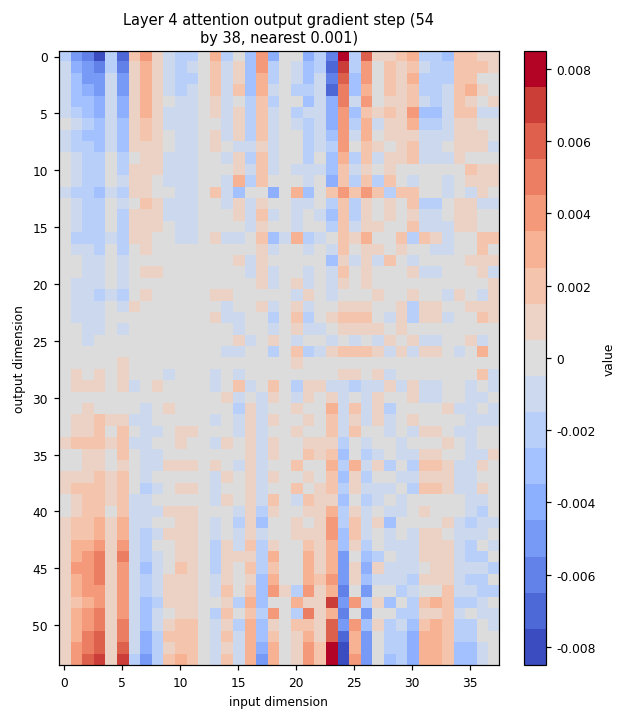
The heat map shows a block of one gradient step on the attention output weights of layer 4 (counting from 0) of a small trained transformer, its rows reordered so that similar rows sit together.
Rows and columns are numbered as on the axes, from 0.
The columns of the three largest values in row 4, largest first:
24, 26, 7
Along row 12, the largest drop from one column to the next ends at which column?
21
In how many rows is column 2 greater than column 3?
11
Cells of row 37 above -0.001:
29
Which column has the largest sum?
23
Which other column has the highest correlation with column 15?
28
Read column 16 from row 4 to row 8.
-0.002 -0.002 -0.002 -0.002 -0.001
